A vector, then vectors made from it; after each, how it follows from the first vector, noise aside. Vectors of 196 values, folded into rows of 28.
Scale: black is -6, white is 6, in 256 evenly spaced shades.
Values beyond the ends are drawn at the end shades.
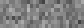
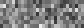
reversed, negated, scaled up.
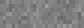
wrapped around, negated, shrunk.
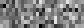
reversed, scaled up.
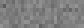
reversed, shrunk.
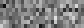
reversed, scaled up.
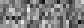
scaled up.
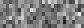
wrapped around, negated, scaled up.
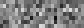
reversed, negated, scaled up.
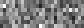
reversed, negated, scaled up.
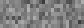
copied.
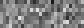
wrapped around, negated, scaled up.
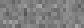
wrapped around, negated, shrunk.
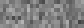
copied.
